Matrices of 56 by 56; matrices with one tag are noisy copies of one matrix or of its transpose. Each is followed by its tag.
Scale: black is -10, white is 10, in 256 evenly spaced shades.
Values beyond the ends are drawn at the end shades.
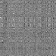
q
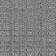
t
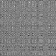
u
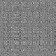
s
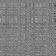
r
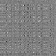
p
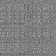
p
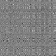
t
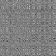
t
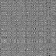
u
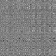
t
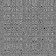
p
